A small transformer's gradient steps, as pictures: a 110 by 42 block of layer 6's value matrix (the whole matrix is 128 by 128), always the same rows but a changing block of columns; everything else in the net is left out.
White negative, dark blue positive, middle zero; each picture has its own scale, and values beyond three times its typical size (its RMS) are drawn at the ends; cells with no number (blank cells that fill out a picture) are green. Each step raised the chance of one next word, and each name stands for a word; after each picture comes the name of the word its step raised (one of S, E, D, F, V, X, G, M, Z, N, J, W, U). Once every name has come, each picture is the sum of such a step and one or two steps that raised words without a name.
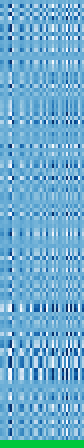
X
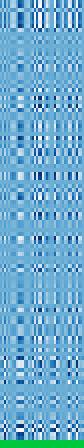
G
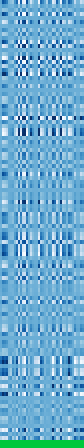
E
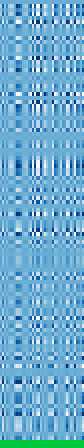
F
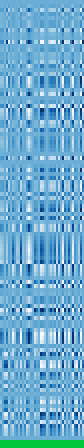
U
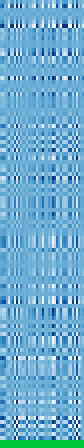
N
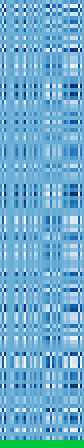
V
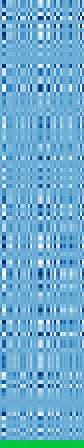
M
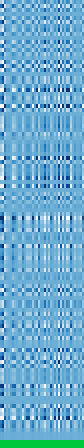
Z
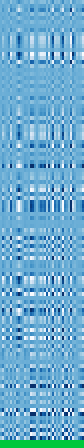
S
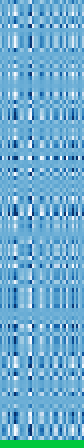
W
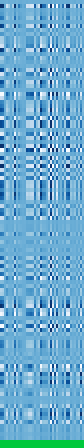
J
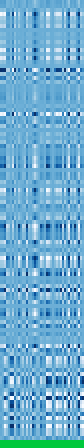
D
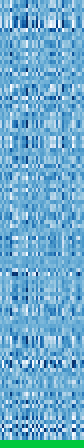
G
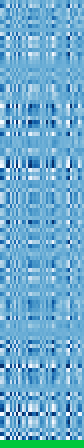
S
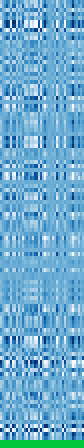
G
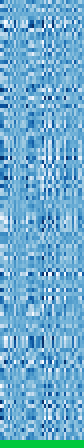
Z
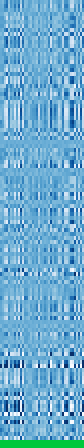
U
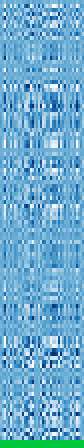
F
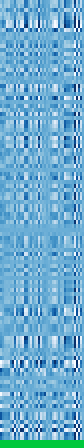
G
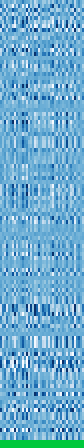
V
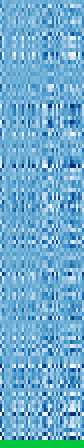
S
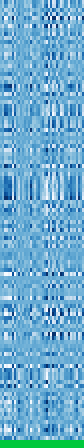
M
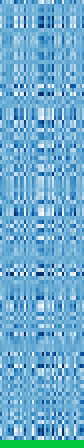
W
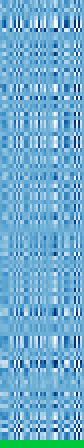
G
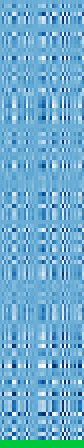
U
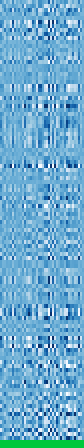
S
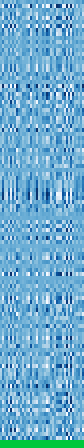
V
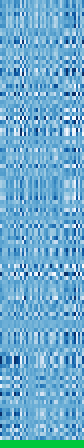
E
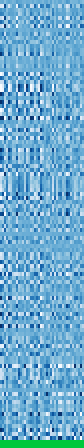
W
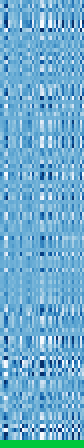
G
